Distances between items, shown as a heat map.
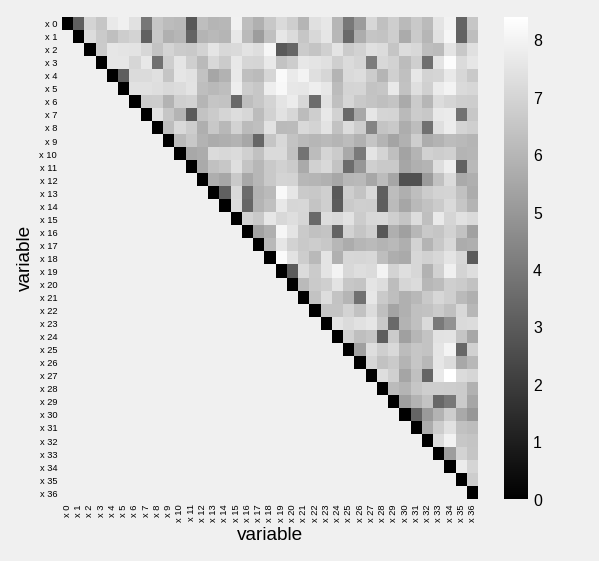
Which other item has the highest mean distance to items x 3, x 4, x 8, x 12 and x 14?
x 34
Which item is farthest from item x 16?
x 19
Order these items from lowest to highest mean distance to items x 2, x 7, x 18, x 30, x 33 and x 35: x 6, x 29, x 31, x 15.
x 29, x 31, x 6, x 15
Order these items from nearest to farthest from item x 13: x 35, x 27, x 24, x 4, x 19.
x 24, x 4, x 35, x 27, x 19
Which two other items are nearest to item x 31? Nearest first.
x 12, x 30
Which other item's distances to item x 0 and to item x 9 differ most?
x 11
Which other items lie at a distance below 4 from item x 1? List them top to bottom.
x 0, x 7, x 11, x 25, x 35
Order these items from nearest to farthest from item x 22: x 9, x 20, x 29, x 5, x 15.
x 15, x 29, x 9, x 20, x 5
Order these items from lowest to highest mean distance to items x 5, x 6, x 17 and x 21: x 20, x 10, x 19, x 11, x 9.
x 9, x 10, x 11, x 20, x 19
